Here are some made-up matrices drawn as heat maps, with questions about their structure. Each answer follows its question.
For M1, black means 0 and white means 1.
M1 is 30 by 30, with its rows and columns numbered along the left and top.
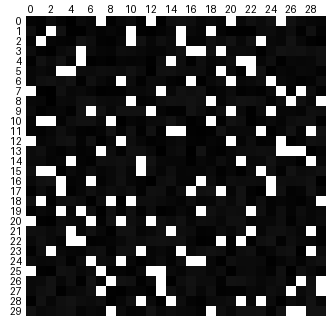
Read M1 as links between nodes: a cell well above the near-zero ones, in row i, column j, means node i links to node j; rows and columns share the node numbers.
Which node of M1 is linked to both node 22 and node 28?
node 21
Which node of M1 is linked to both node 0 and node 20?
node 12
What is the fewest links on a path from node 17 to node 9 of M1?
2
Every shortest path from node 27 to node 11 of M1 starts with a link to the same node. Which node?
node 29
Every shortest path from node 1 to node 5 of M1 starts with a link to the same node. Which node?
node 15
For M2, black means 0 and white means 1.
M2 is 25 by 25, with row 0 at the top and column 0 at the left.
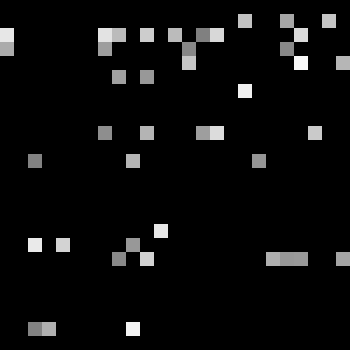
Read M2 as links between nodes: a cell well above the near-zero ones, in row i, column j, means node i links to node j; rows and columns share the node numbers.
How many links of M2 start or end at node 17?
5
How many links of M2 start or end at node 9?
8
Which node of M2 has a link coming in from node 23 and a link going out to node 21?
node 2
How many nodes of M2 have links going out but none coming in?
4
